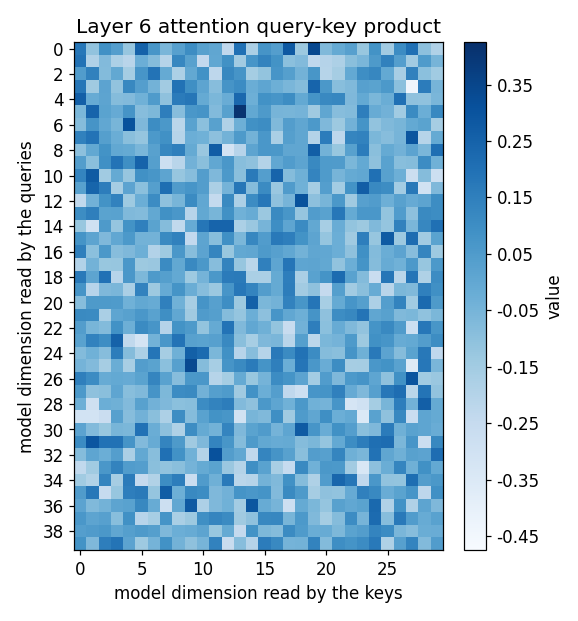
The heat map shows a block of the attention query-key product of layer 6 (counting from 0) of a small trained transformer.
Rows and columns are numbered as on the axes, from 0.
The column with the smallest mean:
13
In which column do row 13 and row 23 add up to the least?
5
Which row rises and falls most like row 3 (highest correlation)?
22
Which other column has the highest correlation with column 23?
1
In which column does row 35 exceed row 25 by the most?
27
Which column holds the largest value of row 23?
3
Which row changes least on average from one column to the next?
38
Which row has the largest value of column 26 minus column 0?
29
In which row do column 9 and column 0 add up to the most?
4
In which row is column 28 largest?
28
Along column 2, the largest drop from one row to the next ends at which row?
35
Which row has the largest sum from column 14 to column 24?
10
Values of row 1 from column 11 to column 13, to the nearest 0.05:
0 0.1 -0.15
